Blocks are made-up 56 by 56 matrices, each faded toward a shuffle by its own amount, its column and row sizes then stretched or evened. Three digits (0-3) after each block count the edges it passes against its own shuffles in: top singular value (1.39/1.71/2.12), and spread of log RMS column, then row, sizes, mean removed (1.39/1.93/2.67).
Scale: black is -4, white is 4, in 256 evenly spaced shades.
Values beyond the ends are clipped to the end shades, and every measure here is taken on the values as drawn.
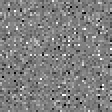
2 1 0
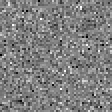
2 0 0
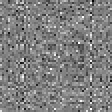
3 2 0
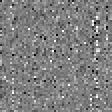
1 2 0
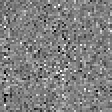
0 2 0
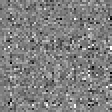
0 2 2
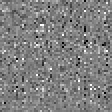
1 2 1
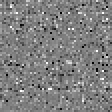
0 1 1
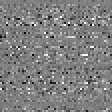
1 0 3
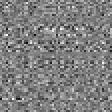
3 2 3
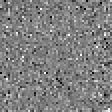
1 1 1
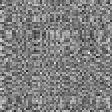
3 1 1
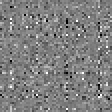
2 2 2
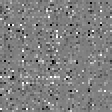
0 2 2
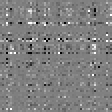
3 2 3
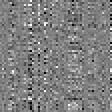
3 3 1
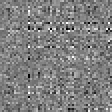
3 2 2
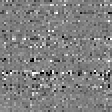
1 1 3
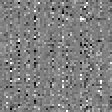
1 3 1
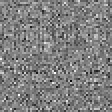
2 0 1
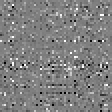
1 2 2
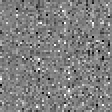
0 2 1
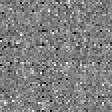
1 0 2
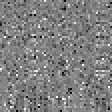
2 1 0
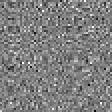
3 0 1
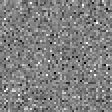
2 0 0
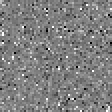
0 1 1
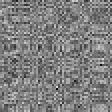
3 2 1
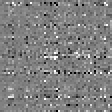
2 2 3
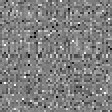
3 0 0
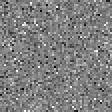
0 0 0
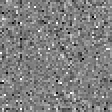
1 1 1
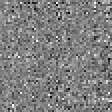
1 2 1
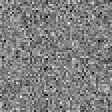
2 0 0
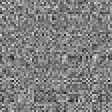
3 1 2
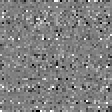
0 1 3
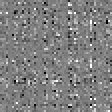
1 3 2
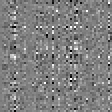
3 3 1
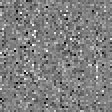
0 2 0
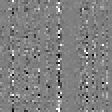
2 3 1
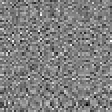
3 1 1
